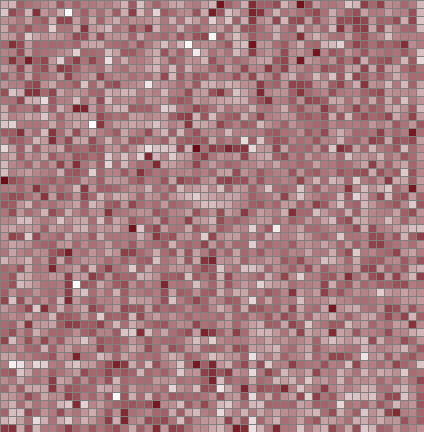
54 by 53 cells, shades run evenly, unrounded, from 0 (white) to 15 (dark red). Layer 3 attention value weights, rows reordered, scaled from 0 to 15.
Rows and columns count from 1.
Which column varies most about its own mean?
32
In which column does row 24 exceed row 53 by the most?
5
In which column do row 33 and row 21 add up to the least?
1
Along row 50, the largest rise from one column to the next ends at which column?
16
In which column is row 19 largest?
25
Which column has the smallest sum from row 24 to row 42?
10
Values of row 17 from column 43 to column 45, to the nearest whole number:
5 7 9
